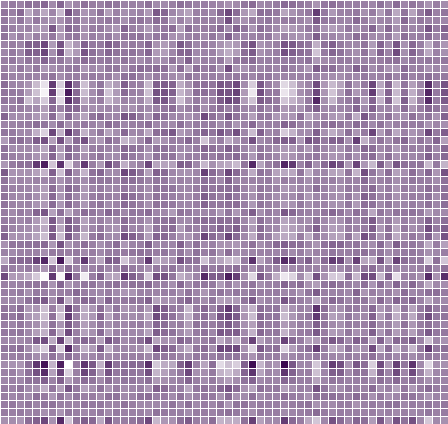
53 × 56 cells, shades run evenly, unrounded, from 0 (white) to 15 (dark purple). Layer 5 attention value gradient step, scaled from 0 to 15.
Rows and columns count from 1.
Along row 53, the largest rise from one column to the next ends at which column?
8
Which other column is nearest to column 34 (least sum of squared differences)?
53
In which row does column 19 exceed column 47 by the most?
46
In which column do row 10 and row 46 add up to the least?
9
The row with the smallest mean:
35
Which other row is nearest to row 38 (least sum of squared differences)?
48
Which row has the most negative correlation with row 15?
18
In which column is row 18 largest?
45
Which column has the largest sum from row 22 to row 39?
29
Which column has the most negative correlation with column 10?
38
